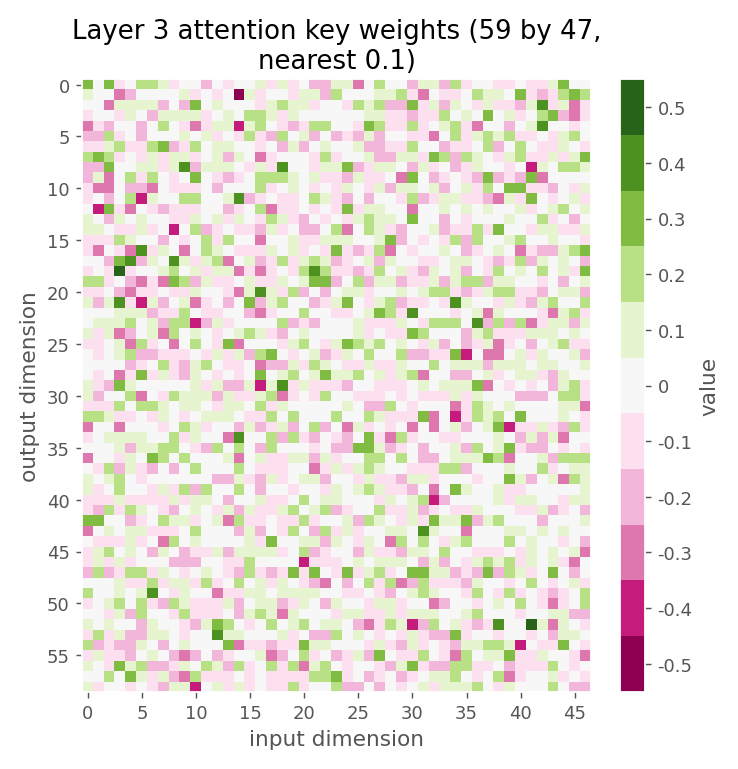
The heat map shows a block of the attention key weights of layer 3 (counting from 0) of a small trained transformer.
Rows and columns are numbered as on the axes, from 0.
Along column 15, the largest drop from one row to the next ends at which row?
22
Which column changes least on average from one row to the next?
11
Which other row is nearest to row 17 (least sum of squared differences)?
29
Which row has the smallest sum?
33
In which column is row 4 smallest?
14
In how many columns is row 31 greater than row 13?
20
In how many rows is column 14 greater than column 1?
24
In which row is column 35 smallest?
26
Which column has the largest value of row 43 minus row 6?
31
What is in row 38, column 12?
-0.2
